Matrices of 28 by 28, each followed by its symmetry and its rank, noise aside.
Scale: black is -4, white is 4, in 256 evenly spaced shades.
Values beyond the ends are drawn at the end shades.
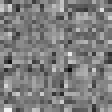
no symmetry, rank three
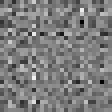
no symmetry, rank five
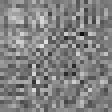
symmetric, rank four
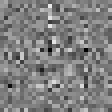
no symmetry, rank five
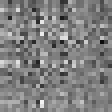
antisymmetric, rank four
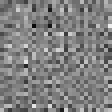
no symmetry, rank three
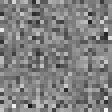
no symmetry, rank five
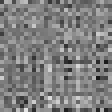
no symmetry, rank four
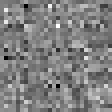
no symmetry, rank four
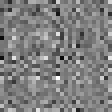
no symmetry, rank three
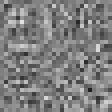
symmetric, rank five
